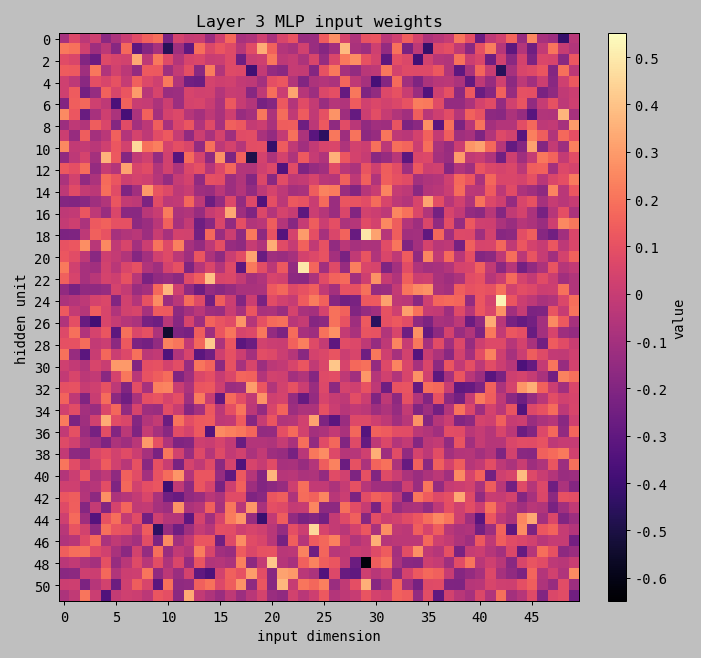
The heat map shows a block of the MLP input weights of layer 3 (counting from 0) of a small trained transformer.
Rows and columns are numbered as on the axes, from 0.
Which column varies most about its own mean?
10
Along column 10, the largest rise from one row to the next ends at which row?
28
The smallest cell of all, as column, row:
29, 48
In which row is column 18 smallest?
11
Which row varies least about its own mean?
13
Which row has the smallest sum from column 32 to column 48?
4
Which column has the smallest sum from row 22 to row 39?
2
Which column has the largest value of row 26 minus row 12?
21
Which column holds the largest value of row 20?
18
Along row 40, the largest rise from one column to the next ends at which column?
20
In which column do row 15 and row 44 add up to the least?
19
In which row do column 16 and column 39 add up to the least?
32
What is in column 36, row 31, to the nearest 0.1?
-0.3
